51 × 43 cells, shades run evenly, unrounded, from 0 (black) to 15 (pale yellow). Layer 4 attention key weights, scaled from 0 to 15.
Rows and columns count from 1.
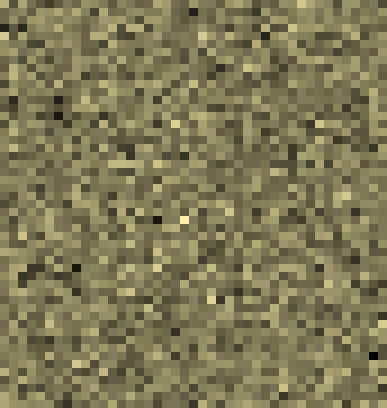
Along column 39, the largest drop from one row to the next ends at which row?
44
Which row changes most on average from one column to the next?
27
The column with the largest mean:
12
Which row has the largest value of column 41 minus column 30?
10
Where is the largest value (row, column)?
28, 21
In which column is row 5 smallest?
30
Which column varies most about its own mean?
18
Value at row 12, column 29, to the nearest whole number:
9
